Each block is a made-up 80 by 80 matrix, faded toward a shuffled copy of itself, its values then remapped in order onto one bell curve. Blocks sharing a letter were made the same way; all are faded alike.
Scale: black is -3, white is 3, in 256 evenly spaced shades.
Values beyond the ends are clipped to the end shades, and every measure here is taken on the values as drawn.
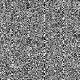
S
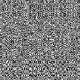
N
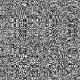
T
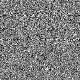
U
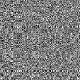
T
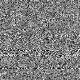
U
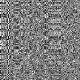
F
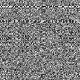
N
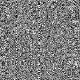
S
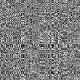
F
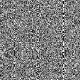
S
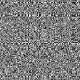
N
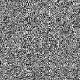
S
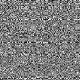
N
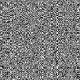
T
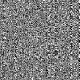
S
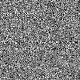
U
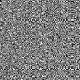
N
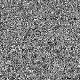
U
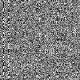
S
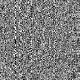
S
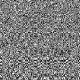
N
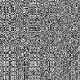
F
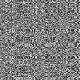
F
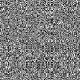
T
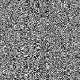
S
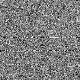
U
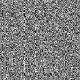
S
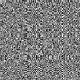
T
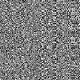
T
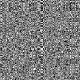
T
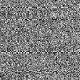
N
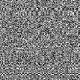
N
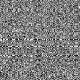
N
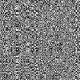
T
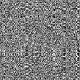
T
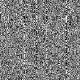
S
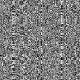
T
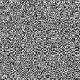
N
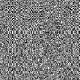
F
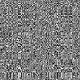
F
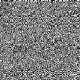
N
